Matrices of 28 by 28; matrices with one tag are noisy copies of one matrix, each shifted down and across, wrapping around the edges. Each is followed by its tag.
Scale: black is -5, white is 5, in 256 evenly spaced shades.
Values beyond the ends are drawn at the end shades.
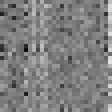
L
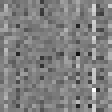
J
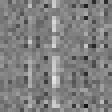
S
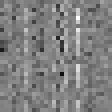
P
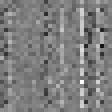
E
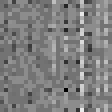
J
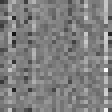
E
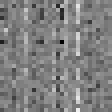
P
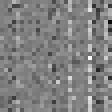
E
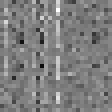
P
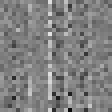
E
